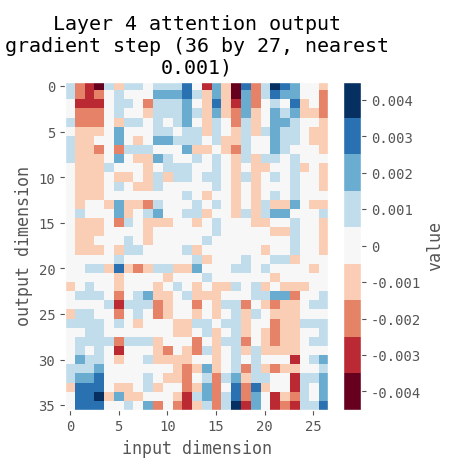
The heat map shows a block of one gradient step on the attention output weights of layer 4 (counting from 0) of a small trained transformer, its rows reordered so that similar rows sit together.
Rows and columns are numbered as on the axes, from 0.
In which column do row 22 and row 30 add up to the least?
23
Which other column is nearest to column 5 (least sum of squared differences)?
13
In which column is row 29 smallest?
5
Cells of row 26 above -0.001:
20
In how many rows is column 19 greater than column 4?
11
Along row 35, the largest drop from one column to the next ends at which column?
18
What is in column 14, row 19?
-0.001
